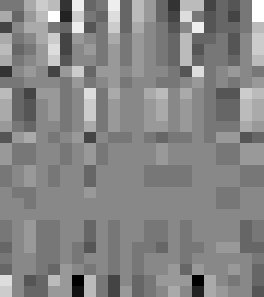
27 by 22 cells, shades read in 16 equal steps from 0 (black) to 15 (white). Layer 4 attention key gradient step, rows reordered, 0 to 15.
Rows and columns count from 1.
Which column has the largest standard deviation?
7
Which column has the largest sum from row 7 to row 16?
21
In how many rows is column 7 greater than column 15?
11
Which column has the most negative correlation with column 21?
3
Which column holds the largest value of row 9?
8
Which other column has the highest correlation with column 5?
16
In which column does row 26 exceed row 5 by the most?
6
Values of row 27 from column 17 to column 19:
2 10 9
